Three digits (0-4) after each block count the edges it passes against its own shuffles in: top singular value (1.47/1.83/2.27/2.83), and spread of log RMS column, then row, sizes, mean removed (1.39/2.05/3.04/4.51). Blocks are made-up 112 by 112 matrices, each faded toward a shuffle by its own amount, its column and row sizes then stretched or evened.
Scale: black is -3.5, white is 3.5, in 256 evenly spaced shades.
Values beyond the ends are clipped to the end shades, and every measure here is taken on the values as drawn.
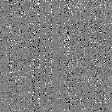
0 3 2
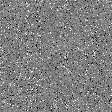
0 1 0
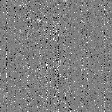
1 3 0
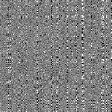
4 3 1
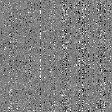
1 3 1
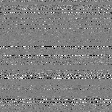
2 0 4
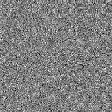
3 0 1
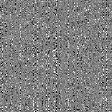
3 3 1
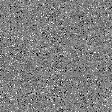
0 1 1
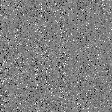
0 2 0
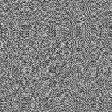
3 0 0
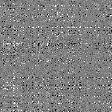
2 2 3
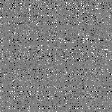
1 2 3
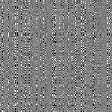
4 4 1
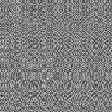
4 0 2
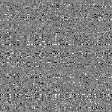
3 1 3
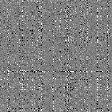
3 3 2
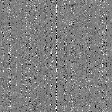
2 3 0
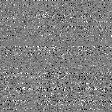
1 1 3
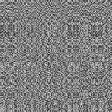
4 2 0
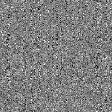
2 2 0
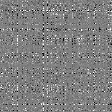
3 3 3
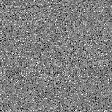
2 0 1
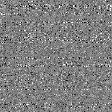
1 1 3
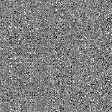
2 2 1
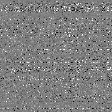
2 1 3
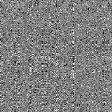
3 2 0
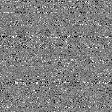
1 0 3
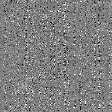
1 3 1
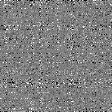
1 2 3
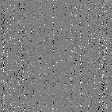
0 3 1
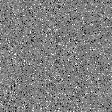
1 1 0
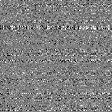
3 0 3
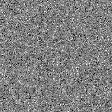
1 1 0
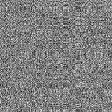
3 1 0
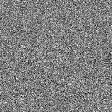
1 0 1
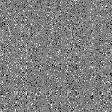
2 2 1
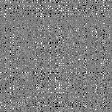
1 3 3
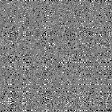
3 2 3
